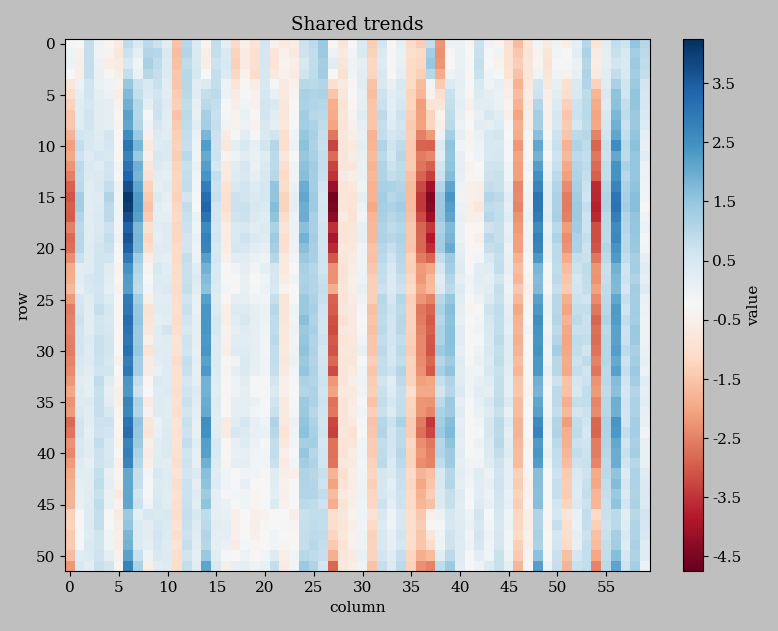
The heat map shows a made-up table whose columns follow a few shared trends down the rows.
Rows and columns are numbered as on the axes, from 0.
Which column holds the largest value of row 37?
6
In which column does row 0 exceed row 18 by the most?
37
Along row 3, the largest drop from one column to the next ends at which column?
38
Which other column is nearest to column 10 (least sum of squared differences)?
40
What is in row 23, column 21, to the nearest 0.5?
0.5
